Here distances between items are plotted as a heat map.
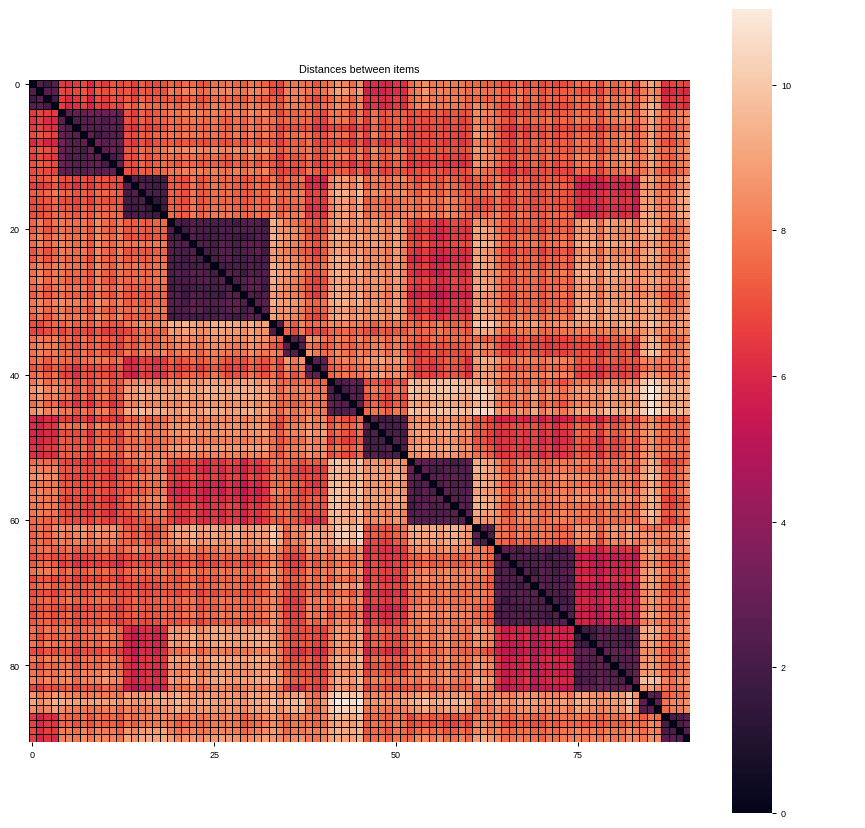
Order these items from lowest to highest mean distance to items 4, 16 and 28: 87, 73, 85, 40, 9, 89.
9, 40, 73, 87, 89, 85
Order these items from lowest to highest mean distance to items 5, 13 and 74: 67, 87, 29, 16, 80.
16, 67, 80, 29, 87
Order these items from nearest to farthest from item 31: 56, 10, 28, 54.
28, 56, 54, 10
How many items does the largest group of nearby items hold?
14
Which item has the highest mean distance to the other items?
85
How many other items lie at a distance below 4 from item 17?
5
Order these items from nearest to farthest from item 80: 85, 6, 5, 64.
64, 6, 5, 85
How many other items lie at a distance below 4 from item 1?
3
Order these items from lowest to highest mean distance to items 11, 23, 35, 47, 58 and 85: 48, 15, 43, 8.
8, 48, 15, 43
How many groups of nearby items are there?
15
